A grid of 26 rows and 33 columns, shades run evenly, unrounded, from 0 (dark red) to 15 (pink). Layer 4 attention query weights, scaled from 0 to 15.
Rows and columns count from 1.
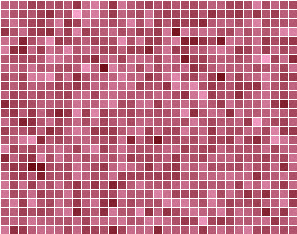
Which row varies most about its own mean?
5
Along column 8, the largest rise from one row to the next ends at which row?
6
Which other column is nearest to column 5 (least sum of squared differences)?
20
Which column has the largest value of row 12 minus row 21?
13
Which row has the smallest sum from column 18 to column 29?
2
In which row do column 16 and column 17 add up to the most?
12
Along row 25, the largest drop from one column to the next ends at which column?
24
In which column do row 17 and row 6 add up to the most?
1
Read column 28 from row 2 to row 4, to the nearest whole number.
7 9 7
